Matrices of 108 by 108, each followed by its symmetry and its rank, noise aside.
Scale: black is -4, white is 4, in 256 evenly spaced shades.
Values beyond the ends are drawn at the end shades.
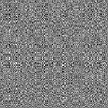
no symmetry, rank five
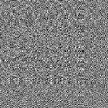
antisymmetric, rank six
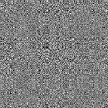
no symmetry, rank seven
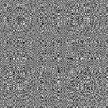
symmetric, rank six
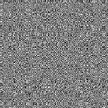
antisymmetric, rank six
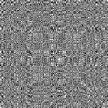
symmetric, rank five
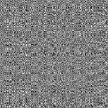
no symmetry, rank five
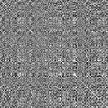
symmetric, rank five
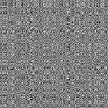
no symmetry, rank five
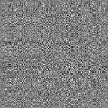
no symmetry, rank six
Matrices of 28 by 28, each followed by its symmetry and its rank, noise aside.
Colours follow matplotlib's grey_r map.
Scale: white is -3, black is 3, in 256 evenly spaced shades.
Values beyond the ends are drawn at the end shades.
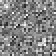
symmetric, rank six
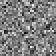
no symmetry, rank seven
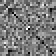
symmetric, rank seven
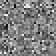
antisymmetric, rank eight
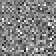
no symmetry, rank eight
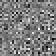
symmetric, rank six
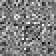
symmetric, rank six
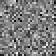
symmetric, rank seven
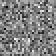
no symmetry, rank eight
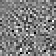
antisymmetric, rank six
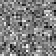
antisymmetric, rank eight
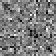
symmetric, rank eight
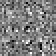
no symmetry, rank six
